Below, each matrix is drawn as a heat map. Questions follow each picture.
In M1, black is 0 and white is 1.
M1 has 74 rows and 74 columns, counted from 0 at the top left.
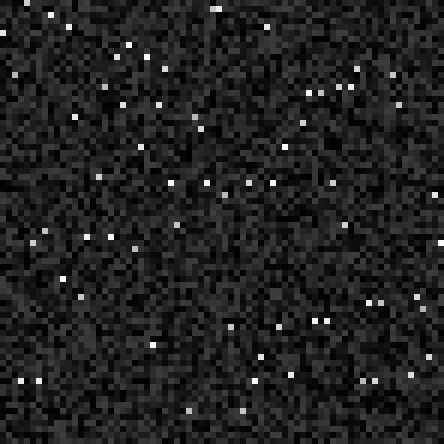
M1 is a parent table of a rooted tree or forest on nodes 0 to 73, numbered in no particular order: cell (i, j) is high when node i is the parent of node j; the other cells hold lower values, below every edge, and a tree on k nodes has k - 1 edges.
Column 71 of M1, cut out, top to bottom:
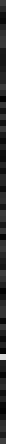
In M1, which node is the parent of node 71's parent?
11
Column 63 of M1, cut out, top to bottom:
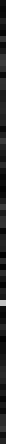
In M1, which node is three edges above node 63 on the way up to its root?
17
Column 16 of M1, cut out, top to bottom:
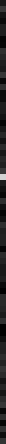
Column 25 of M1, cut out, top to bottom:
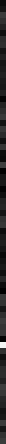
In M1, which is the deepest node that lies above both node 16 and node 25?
37
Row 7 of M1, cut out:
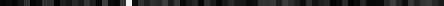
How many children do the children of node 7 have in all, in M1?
1
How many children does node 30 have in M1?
5
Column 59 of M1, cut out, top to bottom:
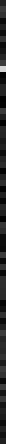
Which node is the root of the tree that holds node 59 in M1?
39
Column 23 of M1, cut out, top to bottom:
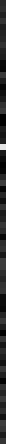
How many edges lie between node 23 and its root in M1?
2
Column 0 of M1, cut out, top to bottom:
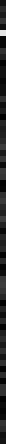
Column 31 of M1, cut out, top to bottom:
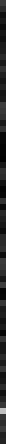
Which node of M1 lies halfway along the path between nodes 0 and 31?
40
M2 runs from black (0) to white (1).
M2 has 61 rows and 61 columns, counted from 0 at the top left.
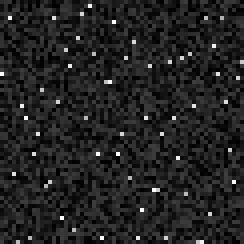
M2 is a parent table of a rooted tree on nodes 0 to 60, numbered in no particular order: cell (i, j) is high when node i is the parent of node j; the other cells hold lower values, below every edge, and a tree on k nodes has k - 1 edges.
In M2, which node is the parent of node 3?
43
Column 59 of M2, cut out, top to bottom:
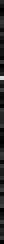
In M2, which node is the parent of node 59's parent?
9
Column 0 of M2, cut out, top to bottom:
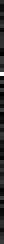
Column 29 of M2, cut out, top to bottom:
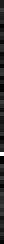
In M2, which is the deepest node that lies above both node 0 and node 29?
18
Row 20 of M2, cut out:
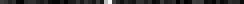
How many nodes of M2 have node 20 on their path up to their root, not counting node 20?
10
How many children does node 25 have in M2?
2
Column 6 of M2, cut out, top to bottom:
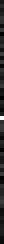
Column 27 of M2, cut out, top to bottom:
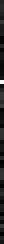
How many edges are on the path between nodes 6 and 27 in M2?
5
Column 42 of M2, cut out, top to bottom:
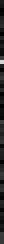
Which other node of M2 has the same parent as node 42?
60
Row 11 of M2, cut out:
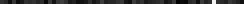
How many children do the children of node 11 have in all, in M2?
1
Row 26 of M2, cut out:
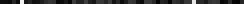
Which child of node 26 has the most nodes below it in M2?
48
